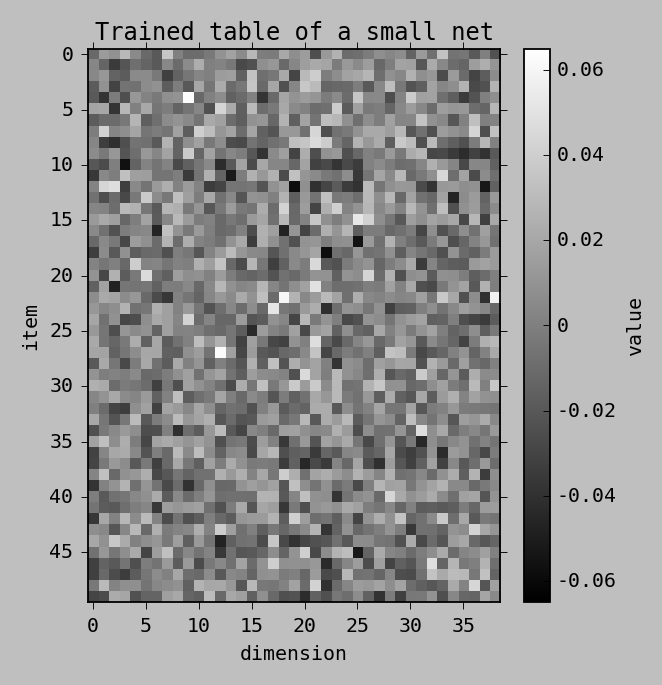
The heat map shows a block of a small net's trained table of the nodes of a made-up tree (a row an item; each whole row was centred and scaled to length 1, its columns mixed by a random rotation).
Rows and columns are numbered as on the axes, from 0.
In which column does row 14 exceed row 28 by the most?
23
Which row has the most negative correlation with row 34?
44
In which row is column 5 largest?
20
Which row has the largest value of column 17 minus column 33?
36
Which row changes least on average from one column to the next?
1
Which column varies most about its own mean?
21
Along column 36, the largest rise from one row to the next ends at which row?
43
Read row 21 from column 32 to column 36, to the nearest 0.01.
-0.03 0 0.01 0.02 -0.02
